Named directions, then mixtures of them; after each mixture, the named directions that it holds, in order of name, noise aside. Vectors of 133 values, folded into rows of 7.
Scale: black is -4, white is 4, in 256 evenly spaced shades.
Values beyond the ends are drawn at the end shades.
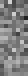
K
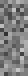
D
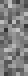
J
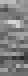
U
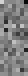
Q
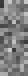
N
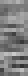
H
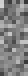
N.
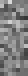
K, U.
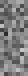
D.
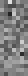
D, K.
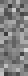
D.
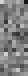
H, Q.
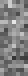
J, U.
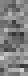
H, J, U.
